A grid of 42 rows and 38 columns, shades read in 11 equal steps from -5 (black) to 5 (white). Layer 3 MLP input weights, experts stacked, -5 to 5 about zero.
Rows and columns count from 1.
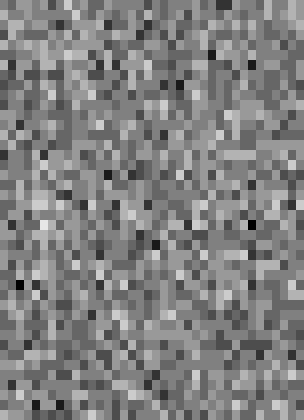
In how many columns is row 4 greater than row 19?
13
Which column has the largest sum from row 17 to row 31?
6
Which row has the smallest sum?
35
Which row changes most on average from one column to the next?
23
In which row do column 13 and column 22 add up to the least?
7
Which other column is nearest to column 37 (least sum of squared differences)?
10
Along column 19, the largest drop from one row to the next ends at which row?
3
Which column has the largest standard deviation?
5
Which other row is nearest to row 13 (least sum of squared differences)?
34
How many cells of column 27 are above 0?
10
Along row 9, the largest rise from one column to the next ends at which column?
24
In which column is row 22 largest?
17
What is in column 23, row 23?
2
